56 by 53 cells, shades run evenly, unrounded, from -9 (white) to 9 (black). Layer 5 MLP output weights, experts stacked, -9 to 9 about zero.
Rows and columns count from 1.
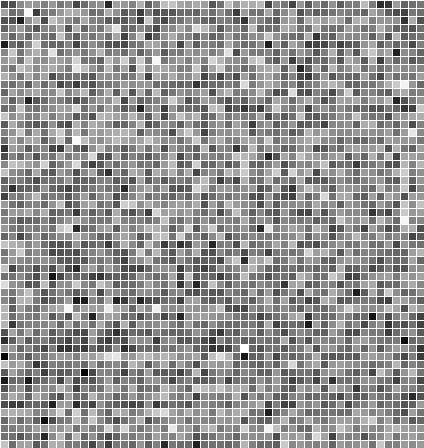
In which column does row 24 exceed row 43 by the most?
36
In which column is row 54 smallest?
34
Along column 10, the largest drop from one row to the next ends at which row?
52
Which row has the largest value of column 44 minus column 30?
20
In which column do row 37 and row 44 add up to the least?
31
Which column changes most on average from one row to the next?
10
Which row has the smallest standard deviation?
42
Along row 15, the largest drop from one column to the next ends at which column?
13
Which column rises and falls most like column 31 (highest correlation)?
51
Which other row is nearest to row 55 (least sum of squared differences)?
30
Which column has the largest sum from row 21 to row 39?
7
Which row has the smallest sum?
54
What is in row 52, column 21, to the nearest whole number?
-6
